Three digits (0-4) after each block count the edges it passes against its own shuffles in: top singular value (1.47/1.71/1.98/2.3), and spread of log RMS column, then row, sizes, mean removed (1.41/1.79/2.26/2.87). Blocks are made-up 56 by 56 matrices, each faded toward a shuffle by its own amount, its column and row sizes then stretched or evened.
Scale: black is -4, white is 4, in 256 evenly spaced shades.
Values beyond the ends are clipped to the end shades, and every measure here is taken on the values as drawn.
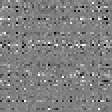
3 2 4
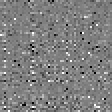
3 1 2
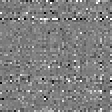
3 1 3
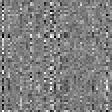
4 4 1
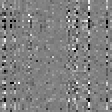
4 4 2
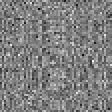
4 0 0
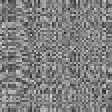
4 2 1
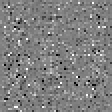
0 1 1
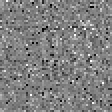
1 1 1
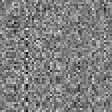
4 3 0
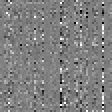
2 4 1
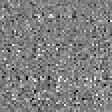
2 1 3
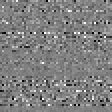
0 0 4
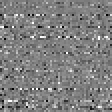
1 0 4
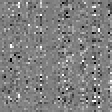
2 4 1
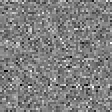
1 0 2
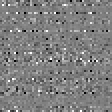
1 1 4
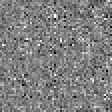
1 2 2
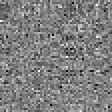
3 1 1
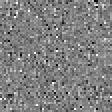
1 1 0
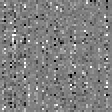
1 4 0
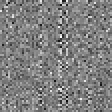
4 3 0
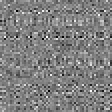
4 1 3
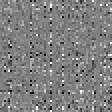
0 4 2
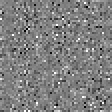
2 2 0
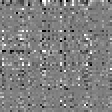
4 3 4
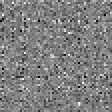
1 2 1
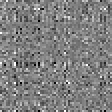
4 3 3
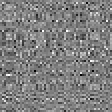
4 1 3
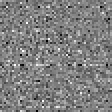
1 1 2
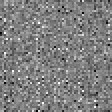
1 3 1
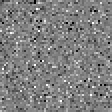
0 0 1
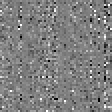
2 4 1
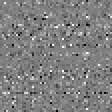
1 1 3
